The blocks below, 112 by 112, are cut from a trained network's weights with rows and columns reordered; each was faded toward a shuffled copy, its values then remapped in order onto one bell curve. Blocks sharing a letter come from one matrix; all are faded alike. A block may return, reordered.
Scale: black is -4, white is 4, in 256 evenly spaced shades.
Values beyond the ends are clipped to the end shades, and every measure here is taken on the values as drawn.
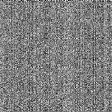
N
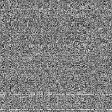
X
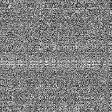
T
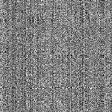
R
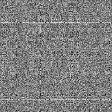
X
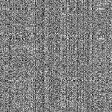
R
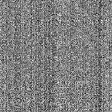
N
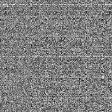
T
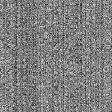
N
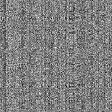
R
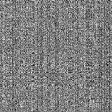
R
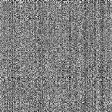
N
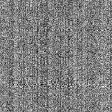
N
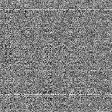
X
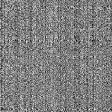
R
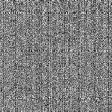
R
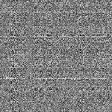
T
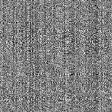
N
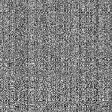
R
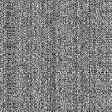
R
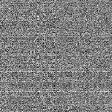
T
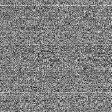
T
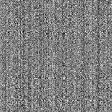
N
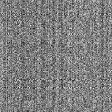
R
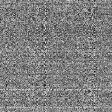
T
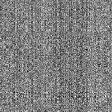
R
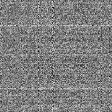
T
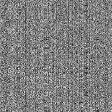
R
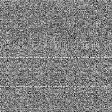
X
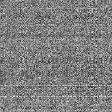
T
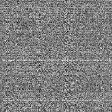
T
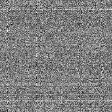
T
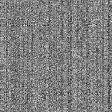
N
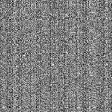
R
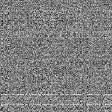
X
